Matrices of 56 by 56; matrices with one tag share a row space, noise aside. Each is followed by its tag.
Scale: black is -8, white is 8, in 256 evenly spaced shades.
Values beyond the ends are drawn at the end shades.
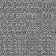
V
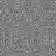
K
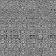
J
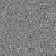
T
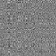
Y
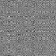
Y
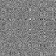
T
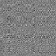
Y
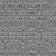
J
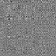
Y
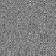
T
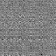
J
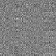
K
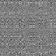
J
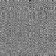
T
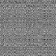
V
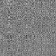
Y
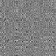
K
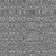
J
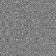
K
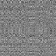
J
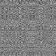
J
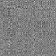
Y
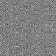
K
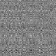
J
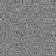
K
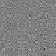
T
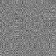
K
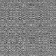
J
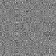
K
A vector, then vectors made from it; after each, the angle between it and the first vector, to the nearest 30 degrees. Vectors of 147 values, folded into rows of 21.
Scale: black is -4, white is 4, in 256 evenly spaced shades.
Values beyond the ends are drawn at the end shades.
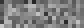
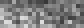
90 degrees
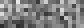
90 degrees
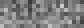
90 degrees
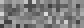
150 degrees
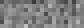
30 degrees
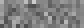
150 degrees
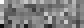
150 degrees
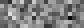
90 degrees
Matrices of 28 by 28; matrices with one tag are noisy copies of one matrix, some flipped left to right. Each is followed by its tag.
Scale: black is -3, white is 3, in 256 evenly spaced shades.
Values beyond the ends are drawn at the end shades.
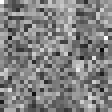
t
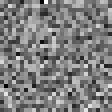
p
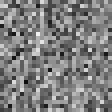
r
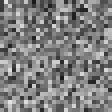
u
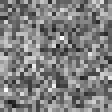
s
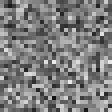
u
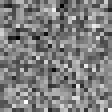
u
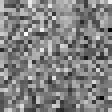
t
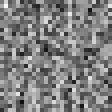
r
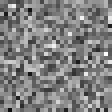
p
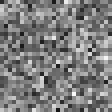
s
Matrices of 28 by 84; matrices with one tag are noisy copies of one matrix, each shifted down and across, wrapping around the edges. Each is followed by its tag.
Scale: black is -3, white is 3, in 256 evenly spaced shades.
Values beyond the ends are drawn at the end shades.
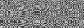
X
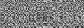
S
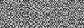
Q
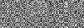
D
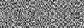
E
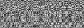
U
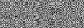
X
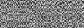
Q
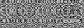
S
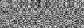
U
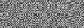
X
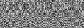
U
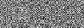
D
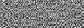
Q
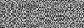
Q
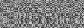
U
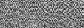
Q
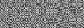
X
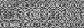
S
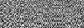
Q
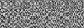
E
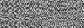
Q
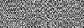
Q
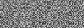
D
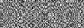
E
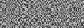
E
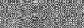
X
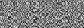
E
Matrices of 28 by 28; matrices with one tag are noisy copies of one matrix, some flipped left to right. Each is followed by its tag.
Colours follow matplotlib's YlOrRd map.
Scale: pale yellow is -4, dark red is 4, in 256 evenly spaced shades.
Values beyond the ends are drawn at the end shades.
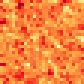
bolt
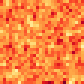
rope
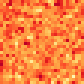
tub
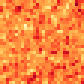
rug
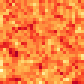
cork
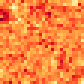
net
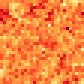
net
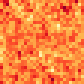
rug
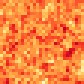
cork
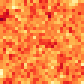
net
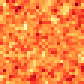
rug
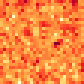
tub
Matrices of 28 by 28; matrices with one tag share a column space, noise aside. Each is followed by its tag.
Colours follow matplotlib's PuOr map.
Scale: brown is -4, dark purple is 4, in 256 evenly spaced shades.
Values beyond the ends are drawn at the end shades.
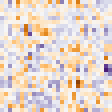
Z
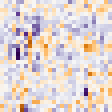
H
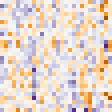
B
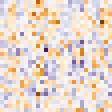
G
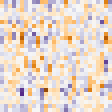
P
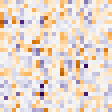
G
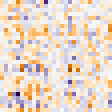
Z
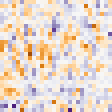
H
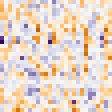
H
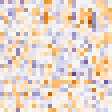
G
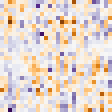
P
